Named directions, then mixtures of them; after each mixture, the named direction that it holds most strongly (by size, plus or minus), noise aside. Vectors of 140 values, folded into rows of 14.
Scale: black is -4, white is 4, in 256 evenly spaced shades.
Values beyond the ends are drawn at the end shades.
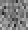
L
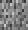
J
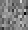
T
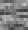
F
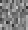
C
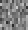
C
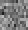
L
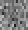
L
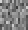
C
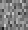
J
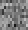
L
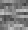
F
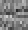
F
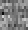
F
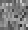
T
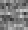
F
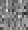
T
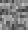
F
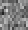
L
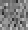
L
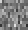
L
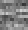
F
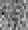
L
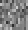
C
